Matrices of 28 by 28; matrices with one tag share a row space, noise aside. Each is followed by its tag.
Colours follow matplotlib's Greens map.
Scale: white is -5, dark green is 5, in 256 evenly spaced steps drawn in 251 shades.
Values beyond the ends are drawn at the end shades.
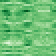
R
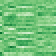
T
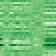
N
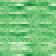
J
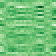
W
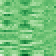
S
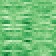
R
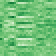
T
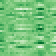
W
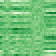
N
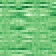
J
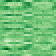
R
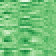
S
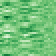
S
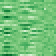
S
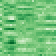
T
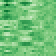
S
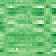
W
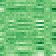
W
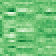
T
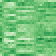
T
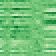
N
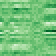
N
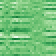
N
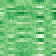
W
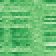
N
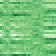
N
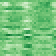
R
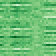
N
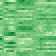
T
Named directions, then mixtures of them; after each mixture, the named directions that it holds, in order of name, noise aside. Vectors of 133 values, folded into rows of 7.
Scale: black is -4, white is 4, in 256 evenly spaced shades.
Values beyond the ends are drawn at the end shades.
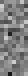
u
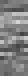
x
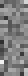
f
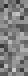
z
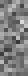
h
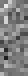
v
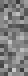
z.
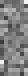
f.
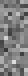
f, u, z.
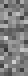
u, z.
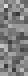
z.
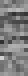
x.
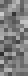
h.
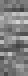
x.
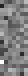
f, h.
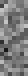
f, h, v.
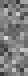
f, u, z.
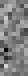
h, v, z.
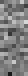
u, x.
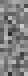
f, u, z.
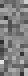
f.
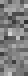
h, u, x.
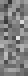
h, v.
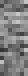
f, x.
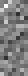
v, z.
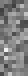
h, u, v.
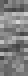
x.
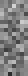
h, u.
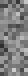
f, z.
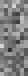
f, h, z.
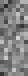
v, z.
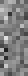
u, v, z.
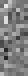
v.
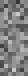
z.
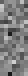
u.
